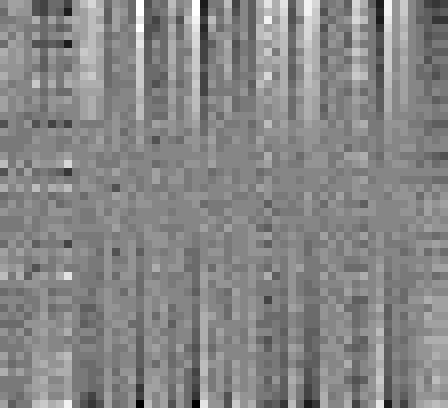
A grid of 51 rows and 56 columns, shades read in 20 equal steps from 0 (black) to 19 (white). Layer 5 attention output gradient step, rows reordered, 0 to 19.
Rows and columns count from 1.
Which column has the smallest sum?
26
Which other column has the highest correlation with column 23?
20
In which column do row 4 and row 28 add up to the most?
18
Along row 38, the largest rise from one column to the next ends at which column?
35
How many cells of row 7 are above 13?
9
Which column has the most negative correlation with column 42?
46
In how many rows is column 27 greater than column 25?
24
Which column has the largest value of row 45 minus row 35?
55
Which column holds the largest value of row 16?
34
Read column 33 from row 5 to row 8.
14 12 12 13
